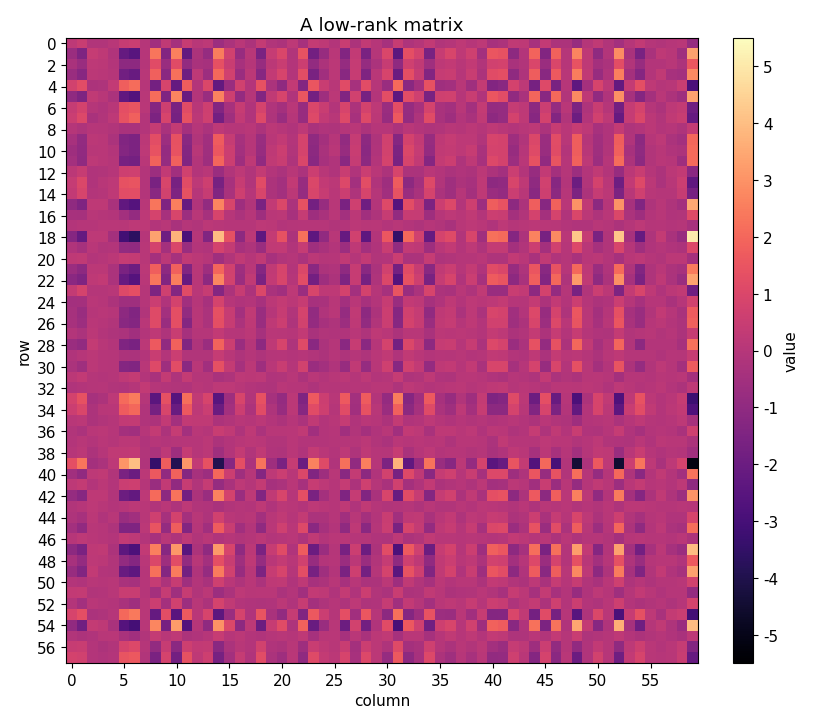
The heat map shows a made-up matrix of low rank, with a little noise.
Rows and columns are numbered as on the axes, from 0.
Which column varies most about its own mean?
59
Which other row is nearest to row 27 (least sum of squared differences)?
8
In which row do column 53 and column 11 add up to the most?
39
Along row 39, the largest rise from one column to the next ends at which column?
11
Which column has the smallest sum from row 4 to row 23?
6
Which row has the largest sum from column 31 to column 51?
18
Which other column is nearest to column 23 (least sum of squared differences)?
28
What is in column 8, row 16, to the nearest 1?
1
